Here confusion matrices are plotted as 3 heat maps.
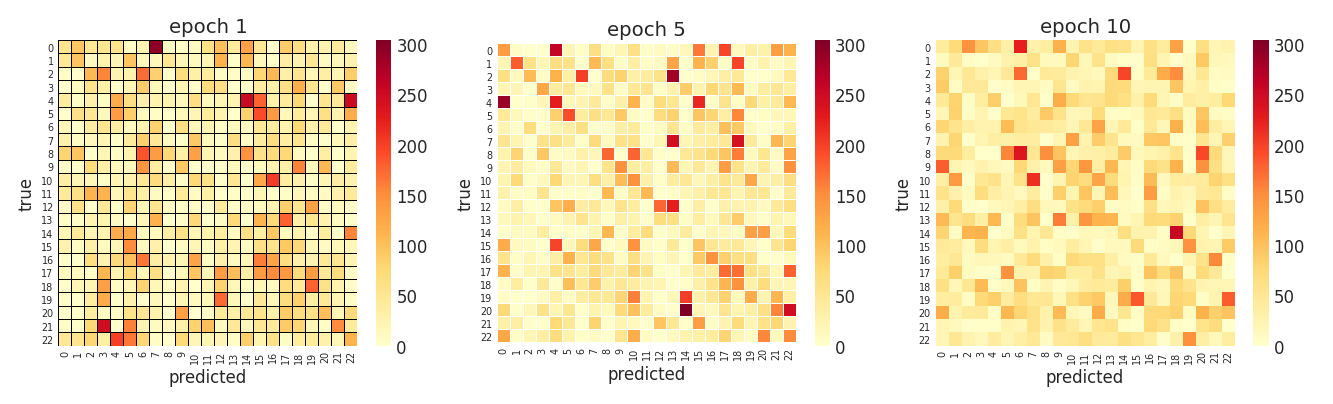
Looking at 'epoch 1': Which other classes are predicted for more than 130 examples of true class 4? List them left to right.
14, 15, 22
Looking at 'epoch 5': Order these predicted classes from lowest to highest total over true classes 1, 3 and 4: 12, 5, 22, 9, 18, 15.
9, 12, 5, 22, 18, 15
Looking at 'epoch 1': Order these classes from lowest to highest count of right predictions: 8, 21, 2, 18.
18, 8, 2, 21
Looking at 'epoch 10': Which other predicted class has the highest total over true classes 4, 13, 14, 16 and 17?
18
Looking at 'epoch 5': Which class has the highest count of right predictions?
4
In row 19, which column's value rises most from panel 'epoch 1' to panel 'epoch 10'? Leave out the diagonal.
22
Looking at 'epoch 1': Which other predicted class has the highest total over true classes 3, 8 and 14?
6
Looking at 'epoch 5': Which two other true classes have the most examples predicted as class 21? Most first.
20, 0
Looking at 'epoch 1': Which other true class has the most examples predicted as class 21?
3
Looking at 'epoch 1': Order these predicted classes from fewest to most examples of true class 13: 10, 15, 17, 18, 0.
0, 18, 10, 15, 17
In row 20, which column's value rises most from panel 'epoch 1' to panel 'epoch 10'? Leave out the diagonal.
0
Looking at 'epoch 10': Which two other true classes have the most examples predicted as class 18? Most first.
14, 2
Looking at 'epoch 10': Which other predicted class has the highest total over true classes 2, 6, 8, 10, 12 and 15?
20
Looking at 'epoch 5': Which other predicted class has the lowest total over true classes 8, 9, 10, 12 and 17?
2
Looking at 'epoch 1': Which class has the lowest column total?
8
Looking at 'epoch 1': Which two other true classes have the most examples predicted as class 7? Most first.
0, 8
